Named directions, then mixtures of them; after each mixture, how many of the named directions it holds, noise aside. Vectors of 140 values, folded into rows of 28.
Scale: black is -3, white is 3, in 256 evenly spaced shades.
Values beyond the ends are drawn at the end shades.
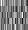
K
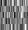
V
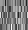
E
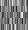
two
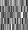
three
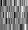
two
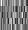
one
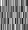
one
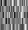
one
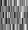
one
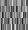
two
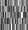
three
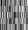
three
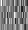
two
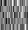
one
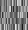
three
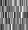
two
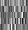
three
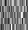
three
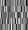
two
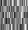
one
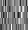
two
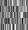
two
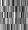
three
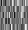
one
